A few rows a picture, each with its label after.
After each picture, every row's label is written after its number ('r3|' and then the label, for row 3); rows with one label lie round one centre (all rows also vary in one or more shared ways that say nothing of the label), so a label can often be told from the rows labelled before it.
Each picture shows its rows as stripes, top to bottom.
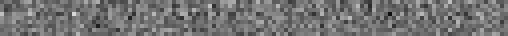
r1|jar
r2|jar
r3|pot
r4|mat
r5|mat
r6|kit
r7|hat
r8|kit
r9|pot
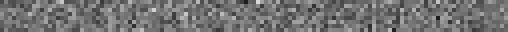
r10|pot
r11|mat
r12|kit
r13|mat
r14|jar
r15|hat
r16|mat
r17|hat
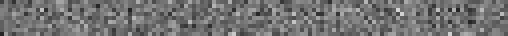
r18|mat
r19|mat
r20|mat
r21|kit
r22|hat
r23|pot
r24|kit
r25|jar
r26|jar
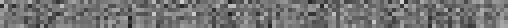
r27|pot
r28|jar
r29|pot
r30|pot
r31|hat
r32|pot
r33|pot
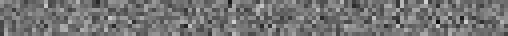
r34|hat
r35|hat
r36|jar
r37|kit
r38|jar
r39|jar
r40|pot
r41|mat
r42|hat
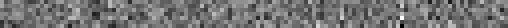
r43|jar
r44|kit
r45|hat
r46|mat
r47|jar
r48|hat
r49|hat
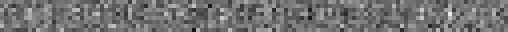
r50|hat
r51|pot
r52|kit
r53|kit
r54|mat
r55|kit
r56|mat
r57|kit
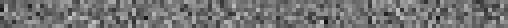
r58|mat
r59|jar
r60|hat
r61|hat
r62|jar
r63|mat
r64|mat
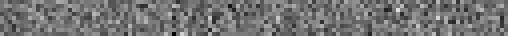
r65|mat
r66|pot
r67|mat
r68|kit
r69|kit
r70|jar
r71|jar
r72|mat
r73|jar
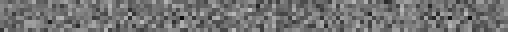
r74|mat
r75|kit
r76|jar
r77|jar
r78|mat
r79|hat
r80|mat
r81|jar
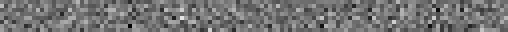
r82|jar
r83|kit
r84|jar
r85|hat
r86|jar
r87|pot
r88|kit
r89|pot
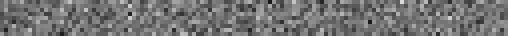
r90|pot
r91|pot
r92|pot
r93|hat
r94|hat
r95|pot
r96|kit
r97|kit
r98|hat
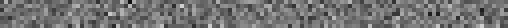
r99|hat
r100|jar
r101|hat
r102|hat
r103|mat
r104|jar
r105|jar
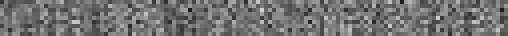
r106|jar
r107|jar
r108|hat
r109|mat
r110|kit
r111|hat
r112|hat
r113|mat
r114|hat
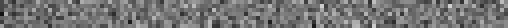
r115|jar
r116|hat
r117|mat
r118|hat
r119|hat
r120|jar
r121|pot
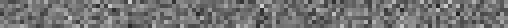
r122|pot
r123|hat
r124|kit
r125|mat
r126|jar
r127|mat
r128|jar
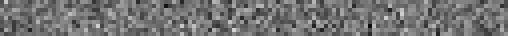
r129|hat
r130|hat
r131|mat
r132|mat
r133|pot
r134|jar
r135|pot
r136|jar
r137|jar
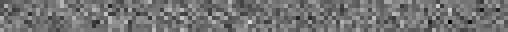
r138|mat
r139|pot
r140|kit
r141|jar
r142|hat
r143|mat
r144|hat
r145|hat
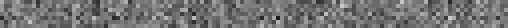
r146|mat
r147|mat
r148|hat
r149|mat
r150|hat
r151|kit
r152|hat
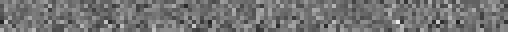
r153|pot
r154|kit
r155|hat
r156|hat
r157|hat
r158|mat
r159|hat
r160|kit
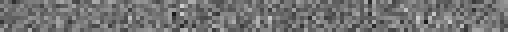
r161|pot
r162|jar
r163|mat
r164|jar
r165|mat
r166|jar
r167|mat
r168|pot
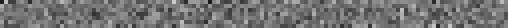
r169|pot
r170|kit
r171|pot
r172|hat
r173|mat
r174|kit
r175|jar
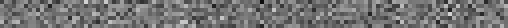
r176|jar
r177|pot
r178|mat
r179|kit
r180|mat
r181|mat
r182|pot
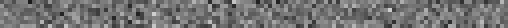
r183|jar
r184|pot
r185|hat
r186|hat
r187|jar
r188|hat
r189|kit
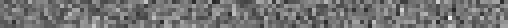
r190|kit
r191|pot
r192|jar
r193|hat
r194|kit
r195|jar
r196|pot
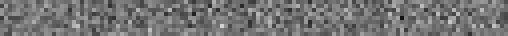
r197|mat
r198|pot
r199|mat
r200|kit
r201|hat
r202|mat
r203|jar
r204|pot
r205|mat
